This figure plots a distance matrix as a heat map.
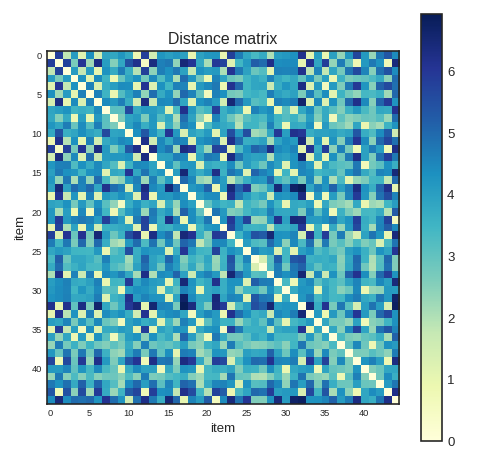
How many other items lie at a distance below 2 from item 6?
10
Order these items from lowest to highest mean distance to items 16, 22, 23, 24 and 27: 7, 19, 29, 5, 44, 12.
19, 5, 12, 7, 29, 44
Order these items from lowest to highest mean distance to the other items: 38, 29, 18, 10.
38, 18, 29, 10
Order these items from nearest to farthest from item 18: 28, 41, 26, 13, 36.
13, 28, 41, 26, 36
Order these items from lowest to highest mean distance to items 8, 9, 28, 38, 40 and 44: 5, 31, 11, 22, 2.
5, 22, 2, 11, 31
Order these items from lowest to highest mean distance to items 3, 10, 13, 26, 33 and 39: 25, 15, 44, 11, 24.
11, 24, 44, 25, 15
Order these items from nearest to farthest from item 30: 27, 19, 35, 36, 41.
19, 41, 27, 36, 35
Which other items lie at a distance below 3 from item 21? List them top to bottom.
10, 17, 26, 27, 44
